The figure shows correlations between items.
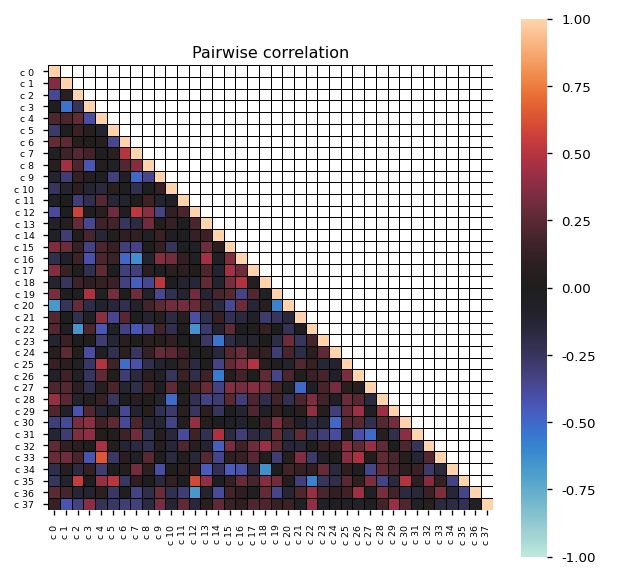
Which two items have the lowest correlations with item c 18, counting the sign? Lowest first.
c 34, c 7
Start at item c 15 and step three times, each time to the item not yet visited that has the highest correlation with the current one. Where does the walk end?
c 4
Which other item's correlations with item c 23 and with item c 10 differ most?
c 28
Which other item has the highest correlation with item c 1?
c 8
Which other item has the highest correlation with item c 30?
c 35
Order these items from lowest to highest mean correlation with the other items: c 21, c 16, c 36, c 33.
c 21, c 36, c 16, c 33
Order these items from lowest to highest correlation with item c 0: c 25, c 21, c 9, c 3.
c 9, c 3, c 25, c 21
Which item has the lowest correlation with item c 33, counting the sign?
c 3
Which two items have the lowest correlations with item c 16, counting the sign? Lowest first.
c 7, c 6
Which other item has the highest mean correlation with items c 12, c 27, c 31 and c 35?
c 2
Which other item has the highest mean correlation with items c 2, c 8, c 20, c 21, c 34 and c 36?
c 33
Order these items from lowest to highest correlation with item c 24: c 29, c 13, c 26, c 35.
c 29, c 35, c 26, c 13
